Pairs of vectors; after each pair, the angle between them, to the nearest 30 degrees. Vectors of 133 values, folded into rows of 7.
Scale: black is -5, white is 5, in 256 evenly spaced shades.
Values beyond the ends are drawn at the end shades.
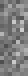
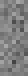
150 degrees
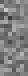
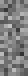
120 degrees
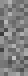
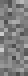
150 degrees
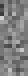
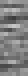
90 degrees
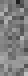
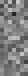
120 degrees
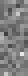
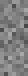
90 degrees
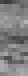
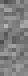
60 degrees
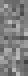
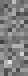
90 degrees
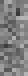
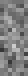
90 degrees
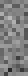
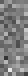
150 degrees
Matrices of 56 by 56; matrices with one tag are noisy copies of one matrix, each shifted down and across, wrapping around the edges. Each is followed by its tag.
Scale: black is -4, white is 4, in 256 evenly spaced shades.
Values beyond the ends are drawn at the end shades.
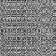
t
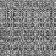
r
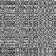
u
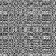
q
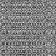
t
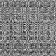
r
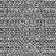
t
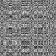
q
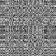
u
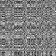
q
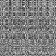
r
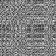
u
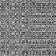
t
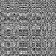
q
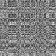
q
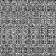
r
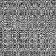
r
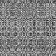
r
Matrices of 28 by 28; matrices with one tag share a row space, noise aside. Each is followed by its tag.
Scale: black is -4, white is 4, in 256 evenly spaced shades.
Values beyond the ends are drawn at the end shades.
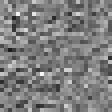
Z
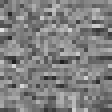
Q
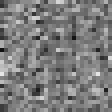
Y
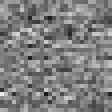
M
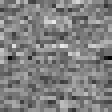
Q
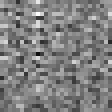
Y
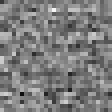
M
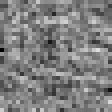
Q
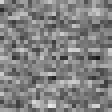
Q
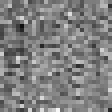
Z
